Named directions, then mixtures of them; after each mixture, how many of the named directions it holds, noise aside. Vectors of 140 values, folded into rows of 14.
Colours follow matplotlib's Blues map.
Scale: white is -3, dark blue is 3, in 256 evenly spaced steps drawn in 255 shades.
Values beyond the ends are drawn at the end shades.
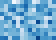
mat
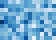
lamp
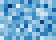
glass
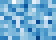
one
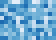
two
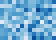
three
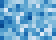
two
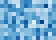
three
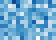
two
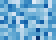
three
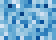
two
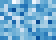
one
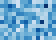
three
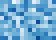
one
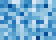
three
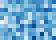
one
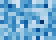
three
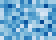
two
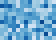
two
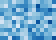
two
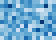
two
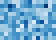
three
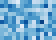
three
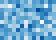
two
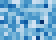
three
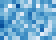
three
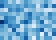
one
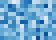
three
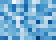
one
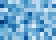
one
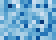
two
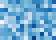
one
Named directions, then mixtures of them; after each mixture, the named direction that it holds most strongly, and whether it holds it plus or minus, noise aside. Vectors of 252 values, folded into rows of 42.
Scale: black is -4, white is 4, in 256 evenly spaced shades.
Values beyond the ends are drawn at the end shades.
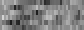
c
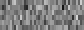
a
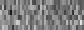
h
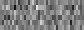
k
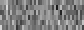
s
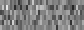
k, plus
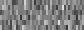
a, minus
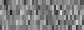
s, minus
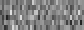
h, minus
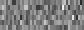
a, minus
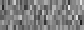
a, plus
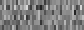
k, minus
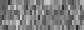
a, plus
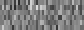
k, plus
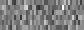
a, minus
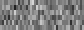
k, plus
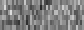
h, minus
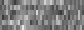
c, minus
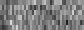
h, minus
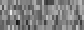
h, minus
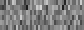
a, plus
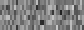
k, minus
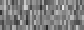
a, minus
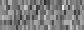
a, minus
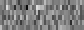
k, plus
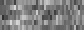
c, minus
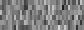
a, plus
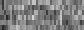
c, minus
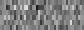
k, minus
